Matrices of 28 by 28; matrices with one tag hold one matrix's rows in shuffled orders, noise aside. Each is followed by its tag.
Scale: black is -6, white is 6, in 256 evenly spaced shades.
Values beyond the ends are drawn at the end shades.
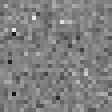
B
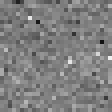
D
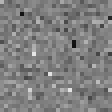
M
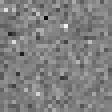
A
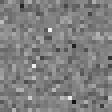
M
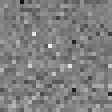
M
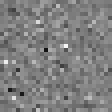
A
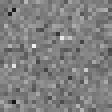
B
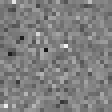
A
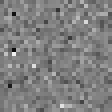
B
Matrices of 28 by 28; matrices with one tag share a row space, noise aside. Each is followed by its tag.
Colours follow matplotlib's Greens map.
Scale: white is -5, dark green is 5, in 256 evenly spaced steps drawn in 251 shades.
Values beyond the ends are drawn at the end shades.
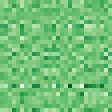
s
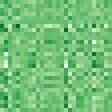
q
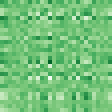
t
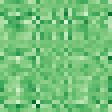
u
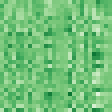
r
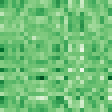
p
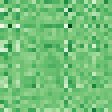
q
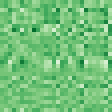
s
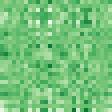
t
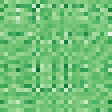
u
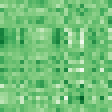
p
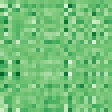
q
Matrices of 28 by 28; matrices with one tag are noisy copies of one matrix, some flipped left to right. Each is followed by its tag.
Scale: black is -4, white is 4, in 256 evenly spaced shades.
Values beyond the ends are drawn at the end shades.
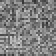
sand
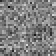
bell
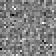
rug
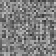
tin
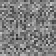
tin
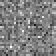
bell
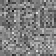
sand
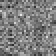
bell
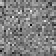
bell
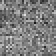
sand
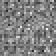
rug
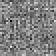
tin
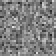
rug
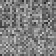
sand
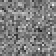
bell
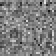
rug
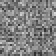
bell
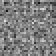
rug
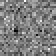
bell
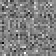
tin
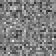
rug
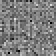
tin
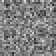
rug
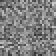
bell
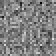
rug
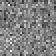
sand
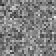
rug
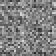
bell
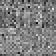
sand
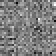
bell
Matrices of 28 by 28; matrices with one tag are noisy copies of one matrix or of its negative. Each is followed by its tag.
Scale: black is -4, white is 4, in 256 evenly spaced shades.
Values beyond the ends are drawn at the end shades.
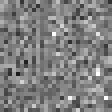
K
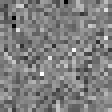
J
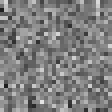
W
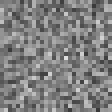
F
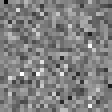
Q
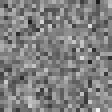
W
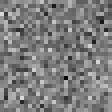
Q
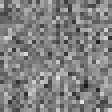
J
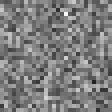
F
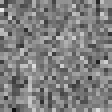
W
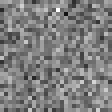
F
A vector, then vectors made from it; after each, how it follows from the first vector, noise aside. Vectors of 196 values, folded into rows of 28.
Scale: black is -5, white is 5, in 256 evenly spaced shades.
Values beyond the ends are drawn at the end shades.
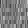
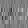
wrapped around, negated, partly zeroed.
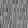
reversed, negated, shrunk.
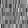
copied.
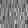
sign-scrambled.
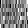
scaled up.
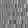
partly zeroed.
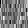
scaled up.
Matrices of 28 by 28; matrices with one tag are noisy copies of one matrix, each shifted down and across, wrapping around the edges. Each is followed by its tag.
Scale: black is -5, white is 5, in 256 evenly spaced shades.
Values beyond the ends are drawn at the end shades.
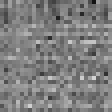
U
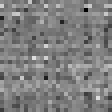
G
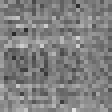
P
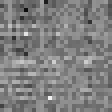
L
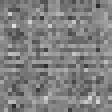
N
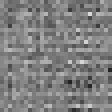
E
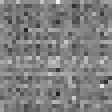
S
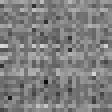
U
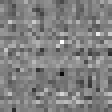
G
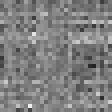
P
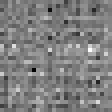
S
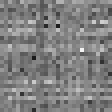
U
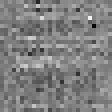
P
